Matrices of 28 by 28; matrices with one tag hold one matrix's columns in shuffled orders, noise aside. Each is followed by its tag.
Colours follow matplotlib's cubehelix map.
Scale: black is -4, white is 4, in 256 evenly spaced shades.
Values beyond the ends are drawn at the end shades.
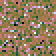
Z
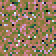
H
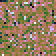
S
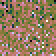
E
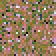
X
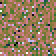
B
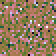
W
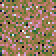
Z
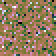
X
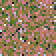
W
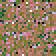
S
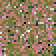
Z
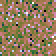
H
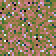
H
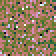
W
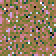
W
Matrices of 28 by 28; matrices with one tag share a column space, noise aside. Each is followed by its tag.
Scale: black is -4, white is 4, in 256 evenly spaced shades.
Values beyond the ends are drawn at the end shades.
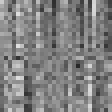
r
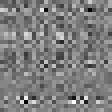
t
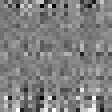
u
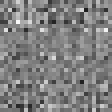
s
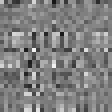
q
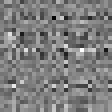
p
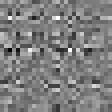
p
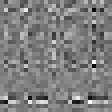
t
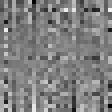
s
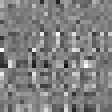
q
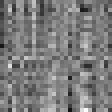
r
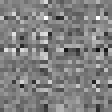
p
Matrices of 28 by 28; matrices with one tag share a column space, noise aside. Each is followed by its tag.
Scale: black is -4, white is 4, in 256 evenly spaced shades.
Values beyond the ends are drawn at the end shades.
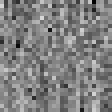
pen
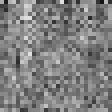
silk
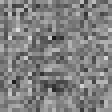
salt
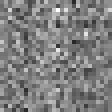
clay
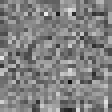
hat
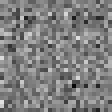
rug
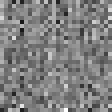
silk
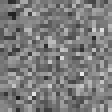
salt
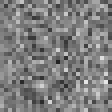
salt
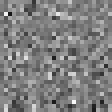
hat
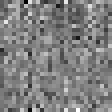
silk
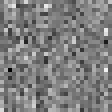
pen
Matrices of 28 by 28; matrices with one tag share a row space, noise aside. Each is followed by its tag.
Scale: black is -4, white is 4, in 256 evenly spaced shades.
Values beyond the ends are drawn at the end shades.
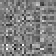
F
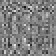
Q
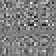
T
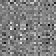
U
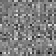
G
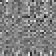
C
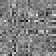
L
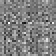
Q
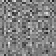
Q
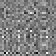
T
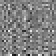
Q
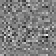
Q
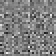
C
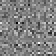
G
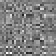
F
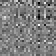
G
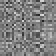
F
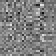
F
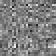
L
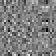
Q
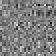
G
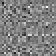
Q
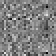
Q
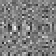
Q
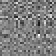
G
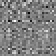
Q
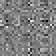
C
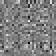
C
